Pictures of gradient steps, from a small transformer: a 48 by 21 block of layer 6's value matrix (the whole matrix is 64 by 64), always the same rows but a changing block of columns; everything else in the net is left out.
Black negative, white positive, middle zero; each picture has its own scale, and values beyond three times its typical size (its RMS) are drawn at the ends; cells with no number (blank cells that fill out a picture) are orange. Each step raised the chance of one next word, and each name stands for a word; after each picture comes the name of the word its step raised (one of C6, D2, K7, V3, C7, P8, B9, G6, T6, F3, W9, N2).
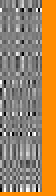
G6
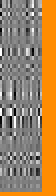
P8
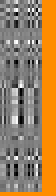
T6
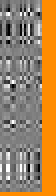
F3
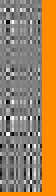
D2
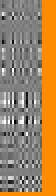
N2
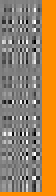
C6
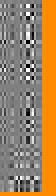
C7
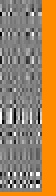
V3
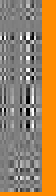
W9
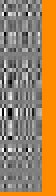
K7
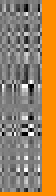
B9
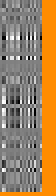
W9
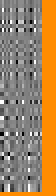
C6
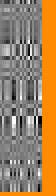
P8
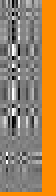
P8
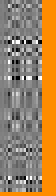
K7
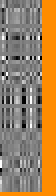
W9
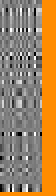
G6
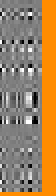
N2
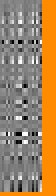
C6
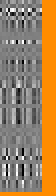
T6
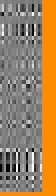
F3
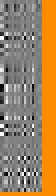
B9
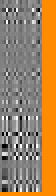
D2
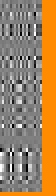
F3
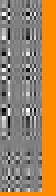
P8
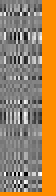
V3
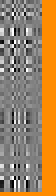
C7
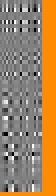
D2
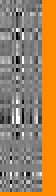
V3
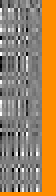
G6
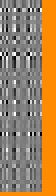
G6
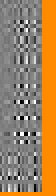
C6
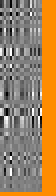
P8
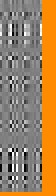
F3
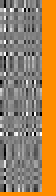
G6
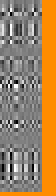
F3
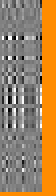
W9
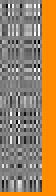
C7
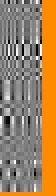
P8
